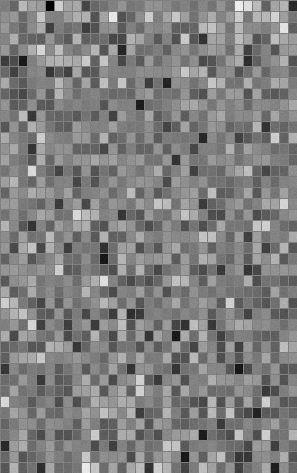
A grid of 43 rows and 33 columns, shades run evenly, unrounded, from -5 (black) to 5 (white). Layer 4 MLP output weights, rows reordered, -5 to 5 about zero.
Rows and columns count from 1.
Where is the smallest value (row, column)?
1, 6
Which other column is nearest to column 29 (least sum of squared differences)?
25
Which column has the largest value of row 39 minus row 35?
18
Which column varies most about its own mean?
27
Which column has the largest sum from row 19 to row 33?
14
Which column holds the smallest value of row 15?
20
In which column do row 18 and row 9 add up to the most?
24
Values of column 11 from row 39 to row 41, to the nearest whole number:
0 3 -2
